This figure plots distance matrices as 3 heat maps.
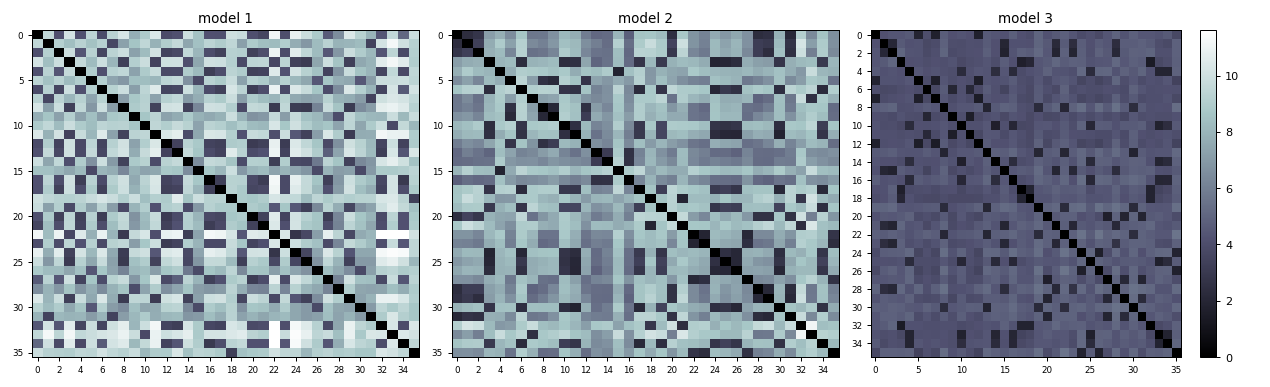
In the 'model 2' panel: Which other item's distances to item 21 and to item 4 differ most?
15
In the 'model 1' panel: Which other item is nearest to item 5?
15
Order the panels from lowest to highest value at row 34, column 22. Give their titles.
model 3, model 2, model 1
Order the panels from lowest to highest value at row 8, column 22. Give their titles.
model 3, model 1, model 2
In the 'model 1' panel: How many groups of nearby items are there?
7
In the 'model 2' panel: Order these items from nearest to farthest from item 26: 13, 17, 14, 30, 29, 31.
30, 17, 13, 14, 29, 31
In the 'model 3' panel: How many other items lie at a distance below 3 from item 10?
6
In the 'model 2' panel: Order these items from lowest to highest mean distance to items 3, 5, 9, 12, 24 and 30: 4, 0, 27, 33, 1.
27, 0, 1, 4, 33
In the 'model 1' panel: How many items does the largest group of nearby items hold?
14
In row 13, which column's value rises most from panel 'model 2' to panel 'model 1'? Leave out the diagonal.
14
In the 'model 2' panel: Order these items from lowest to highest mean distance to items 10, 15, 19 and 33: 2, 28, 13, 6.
6, 13, 28, 2
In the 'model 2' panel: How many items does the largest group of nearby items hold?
11
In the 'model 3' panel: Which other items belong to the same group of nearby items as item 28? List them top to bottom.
1, 2, 15, 21, 23
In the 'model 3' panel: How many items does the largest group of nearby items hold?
7
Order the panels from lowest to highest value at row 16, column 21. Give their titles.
model 1, model 3, model 2
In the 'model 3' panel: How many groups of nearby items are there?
8
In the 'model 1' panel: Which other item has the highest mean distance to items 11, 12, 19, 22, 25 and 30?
33
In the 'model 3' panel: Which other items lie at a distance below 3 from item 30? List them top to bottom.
8, 13, 19, 22
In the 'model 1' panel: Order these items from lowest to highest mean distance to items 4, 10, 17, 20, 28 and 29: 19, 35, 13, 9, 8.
13, 9, 19, 8, 35
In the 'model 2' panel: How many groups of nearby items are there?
8
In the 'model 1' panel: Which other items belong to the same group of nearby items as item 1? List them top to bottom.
7, 31
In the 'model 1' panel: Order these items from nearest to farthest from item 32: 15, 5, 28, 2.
2, 28, 15, 5
